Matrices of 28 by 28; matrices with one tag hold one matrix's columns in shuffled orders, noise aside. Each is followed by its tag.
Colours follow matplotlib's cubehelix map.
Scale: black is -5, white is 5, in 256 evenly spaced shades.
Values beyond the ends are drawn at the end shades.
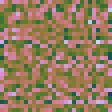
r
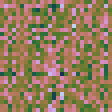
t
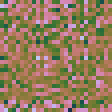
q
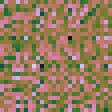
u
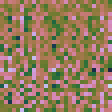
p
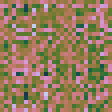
t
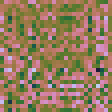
p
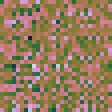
u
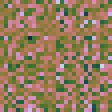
u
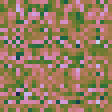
r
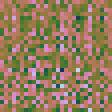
p
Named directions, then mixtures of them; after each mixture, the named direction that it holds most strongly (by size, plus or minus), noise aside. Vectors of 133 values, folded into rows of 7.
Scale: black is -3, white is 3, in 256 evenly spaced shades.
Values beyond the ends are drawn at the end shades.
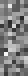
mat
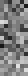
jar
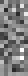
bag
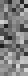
jar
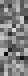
mat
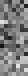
jar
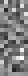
bag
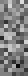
jar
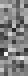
mat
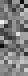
jar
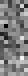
jar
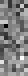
jar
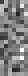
bag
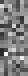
mat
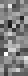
mat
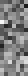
jar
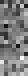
jar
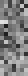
jar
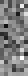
bag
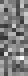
bag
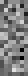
bag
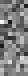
jar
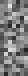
mat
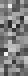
mat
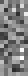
bag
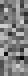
bag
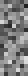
mat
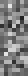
mat
